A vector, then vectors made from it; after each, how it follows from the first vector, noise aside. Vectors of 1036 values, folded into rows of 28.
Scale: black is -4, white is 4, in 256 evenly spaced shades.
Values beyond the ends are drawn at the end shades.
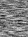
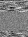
wrapped around, partly zeroed.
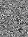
sign-scrambled.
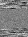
wrapped around, partly zeroed.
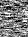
reversed, negated, scaled up.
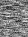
reversed, negated.
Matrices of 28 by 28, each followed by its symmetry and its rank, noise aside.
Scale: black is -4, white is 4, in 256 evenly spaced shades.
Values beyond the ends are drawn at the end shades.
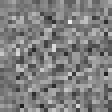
no symmetry, rank six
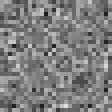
symmetric, rank seven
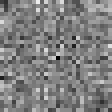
no symmetry, rank five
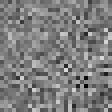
symmetric, rank six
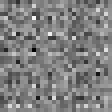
no symmetry, rank five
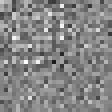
symmetric, rank six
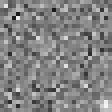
symmetric, rank six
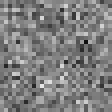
antisymmetric, rank six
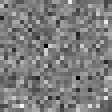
symmetric, rank seven
